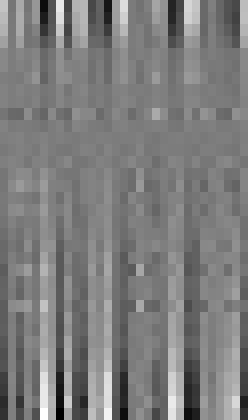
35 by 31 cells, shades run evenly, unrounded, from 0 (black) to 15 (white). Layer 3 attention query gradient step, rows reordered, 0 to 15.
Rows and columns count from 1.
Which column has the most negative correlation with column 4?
17
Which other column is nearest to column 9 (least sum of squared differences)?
23
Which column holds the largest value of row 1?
8
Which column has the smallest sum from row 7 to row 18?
30
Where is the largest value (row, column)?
35, 6
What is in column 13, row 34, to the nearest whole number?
10
